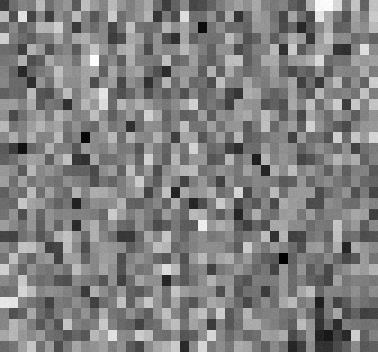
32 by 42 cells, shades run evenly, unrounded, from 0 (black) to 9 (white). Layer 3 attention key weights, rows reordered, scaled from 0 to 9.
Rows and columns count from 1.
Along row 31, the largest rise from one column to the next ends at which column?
40
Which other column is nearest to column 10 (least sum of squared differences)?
29
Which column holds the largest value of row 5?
41
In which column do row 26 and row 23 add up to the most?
3
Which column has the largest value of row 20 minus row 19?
22
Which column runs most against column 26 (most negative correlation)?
12
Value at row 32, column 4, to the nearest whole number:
7
